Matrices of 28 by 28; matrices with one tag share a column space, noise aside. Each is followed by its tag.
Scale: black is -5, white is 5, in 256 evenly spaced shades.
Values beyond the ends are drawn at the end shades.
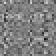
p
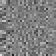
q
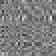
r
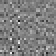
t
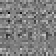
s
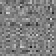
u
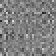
s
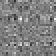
r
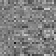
q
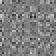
p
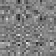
r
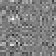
r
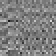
t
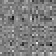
r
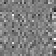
p
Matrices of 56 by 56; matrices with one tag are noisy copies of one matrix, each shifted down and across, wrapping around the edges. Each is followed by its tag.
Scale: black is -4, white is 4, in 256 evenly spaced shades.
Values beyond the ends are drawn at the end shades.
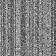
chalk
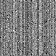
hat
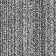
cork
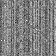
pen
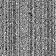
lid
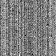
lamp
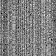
cork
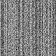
lid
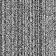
lid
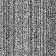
lamp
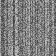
hat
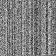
hat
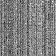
lamp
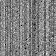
hat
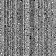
chalk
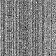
lamp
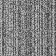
pen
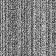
lamp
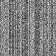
chalk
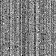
hat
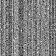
chalk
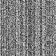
hat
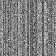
hat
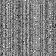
pen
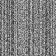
lid
